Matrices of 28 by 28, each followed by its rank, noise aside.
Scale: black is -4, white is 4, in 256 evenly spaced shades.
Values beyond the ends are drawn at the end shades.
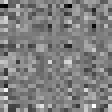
three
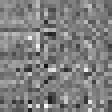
four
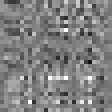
four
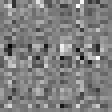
three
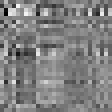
two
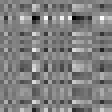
one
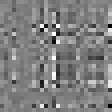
two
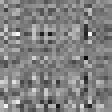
three
